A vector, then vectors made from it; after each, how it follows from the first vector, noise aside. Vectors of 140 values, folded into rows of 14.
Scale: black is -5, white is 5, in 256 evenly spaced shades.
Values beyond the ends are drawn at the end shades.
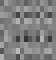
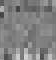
wrapped around, negated, partly zeroed.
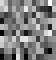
wrapped around, scaled up.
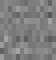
shrunk.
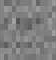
reversed, shrunk.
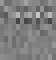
negated, partly zeroed.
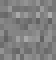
negated, shrunk.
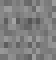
reversed, shrunk.
